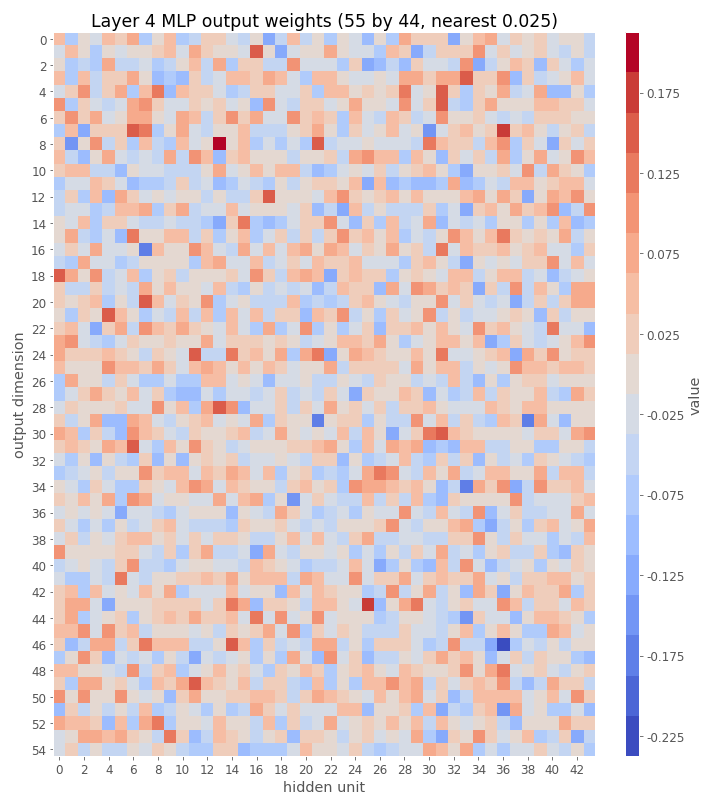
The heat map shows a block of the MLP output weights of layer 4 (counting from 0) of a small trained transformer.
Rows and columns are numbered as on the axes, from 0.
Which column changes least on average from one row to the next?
15
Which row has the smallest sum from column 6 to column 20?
11
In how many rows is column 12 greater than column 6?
25
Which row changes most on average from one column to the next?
8
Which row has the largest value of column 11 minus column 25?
2
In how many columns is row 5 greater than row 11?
26
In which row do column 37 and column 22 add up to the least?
24
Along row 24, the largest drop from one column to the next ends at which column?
22
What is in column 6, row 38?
0.05
